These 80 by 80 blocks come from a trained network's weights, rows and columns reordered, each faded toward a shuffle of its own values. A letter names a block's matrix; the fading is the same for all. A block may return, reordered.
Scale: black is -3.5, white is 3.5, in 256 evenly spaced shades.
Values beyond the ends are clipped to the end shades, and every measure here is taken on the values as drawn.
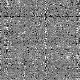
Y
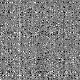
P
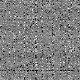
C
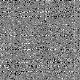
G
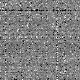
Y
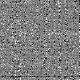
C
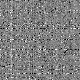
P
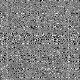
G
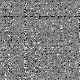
C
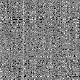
P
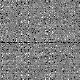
Y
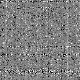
P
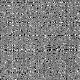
P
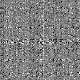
P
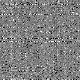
G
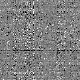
Y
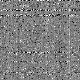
G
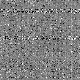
G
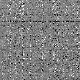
C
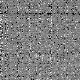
C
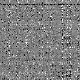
Y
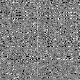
G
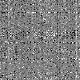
P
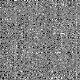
G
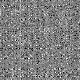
P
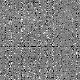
C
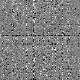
Y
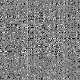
P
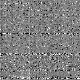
G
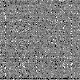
Y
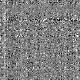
P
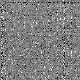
C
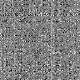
P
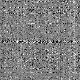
P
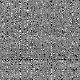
Y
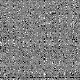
Y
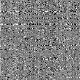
P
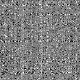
P
